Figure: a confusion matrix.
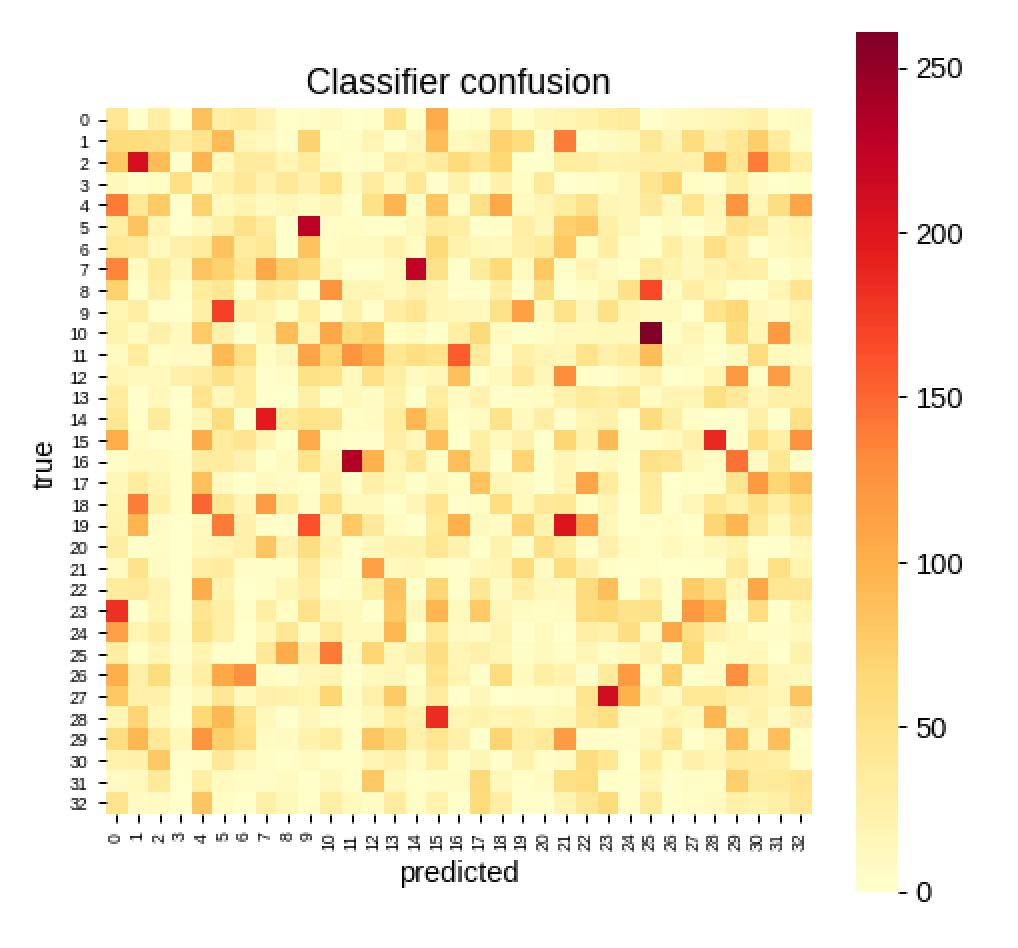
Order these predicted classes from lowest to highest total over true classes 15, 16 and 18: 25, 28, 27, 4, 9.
27, 25, 9, 28, 4
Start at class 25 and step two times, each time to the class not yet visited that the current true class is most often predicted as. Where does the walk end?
31
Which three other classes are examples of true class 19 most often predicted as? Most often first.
21, 9, 5
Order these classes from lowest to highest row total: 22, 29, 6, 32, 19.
32, 6, 22, 29, 19
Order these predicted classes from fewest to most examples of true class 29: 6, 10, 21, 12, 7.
7, 10, 6, 12, 21
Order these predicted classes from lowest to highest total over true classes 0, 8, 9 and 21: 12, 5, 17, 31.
17, 31, 12, 5
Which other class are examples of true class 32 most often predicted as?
4
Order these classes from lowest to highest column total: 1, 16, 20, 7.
20, 16, 7, 1
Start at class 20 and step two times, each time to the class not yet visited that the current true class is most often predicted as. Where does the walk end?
14
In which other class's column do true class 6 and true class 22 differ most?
30
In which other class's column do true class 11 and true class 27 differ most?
23
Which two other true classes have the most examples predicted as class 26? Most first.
24, 3
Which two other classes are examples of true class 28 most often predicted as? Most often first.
15, 5
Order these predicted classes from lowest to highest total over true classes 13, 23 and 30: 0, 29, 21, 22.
21, 29, 22, 0
